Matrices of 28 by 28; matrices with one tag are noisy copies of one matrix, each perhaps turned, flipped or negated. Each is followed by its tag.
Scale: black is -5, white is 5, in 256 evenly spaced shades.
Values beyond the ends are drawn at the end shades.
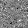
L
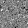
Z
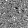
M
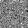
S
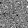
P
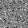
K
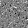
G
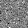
K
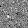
M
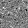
Z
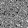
P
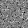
K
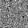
L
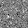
M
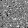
G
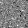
G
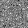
K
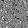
P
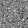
K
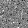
K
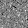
G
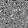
S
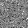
K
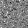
G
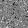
P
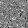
G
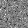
K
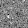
M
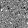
Z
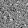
M
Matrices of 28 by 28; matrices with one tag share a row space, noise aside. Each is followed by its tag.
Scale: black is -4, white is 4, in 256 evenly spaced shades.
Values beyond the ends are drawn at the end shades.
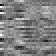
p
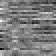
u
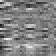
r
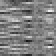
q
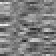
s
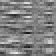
q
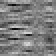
q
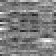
u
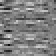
r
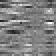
q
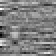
u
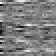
p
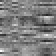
u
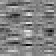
q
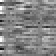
p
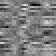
s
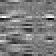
q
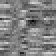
s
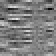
q
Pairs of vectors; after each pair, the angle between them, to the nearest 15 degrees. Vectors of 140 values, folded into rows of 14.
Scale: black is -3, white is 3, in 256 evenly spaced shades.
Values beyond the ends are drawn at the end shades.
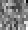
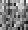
135 degrees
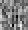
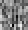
15 degrees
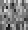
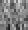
30 degrees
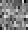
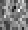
75 degrees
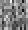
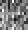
105 degrees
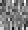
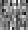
60 degrees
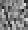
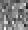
60 degrees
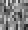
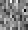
45 degrees
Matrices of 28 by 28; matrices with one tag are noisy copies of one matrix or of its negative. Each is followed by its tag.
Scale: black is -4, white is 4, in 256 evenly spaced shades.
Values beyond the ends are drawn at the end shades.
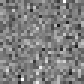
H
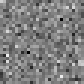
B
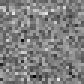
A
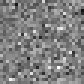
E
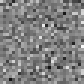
E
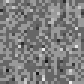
H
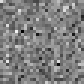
B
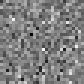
H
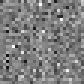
B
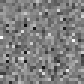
B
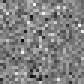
A
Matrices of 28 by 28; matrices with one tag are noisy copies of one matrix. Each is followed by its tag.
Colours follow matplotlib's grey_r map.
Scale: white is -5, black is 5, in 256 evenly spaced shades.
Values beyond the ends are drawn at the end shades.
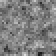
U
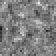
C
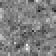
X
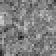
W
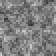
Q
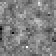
C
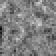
C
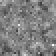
U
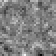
U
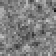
X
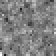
Q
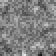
U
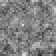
U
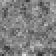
U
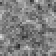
X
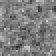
X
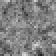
U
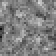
C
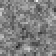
X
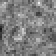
C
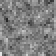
Q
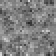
Q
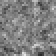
U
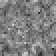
U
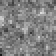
W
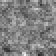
U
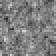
Q
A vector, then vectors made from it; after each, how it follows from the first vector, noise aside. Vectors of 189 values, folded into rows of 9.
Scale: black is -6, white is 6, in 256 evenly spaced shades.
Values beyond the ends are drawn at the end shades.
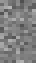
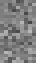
wrapped around, negated.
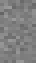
shrunk.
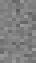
reversed, negated, shrunk.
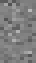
wrapped around, partly zeroed.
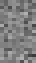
wrapped around, negated.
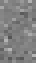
wrapped around, partly zeroed.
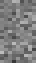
reversed.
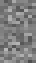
wrapped around.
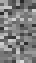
scaled up.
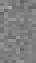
shrunk.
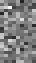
scaled up.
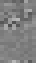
wrapped around, partly zeroed.
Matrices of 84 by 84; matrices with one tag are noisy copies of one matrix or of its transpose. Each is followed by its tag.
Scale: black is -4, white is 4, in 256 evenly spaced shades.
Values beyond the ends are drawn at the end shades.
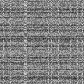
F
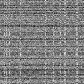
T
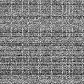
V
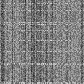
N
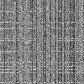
V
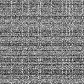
V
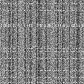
F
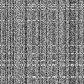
T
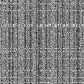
F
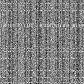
F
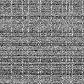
V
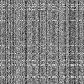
T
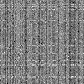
T
